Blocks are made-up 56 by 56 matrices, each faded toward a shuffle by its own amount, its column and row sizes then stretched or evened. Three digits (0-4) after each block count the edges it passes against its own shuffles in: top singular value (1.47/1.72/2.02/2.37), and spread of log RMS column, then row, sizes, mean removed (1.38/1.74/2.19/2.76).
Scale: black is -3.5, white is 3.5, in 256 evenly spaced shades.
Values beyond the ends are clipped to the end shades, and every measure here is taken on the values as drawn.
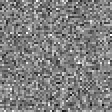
1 0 1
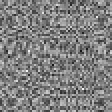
4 0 0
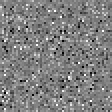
0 1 1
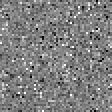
0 0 0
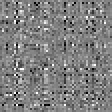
4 3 3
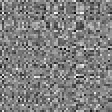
4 2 3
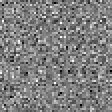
3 1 0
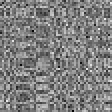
4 1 0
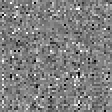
1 2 2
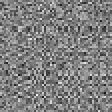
4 2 2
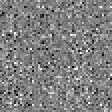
1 1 2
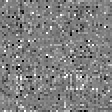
1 1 2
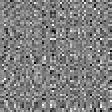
4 3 1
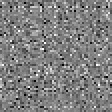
3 1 2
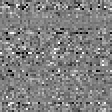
1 2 4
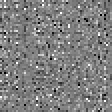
1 3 0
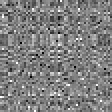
4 2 0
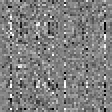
3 4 1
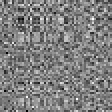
4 2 2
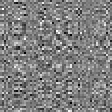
4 3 0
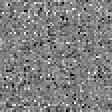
1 1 1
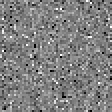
0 2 0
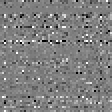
2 2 4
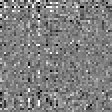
3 3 3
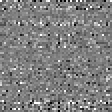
2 1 4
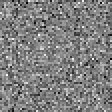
0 0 0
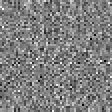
3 0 1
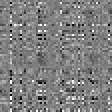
4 4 4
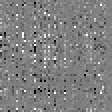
1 4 2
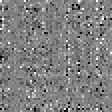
2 3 1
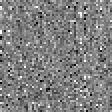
1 2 0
